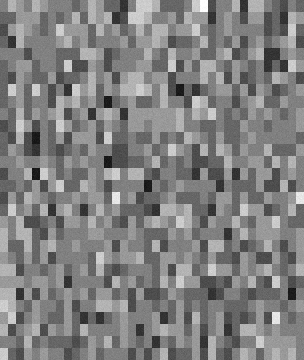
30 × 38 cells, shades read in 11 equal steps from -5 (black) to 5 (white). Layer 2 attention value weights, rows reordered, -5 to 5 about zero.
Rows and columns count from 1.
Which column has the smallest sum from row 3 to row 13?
1
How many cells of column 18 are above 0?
12
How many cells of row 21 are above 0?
13
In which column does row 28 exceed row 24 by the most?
9
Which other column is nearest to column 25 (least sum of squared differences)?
32
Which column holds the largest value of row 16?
8
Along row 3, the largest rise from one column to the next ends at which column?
37
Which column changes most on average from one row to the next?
14
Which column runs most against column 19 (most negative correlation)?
36
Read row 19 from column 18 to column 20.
-1 1 2
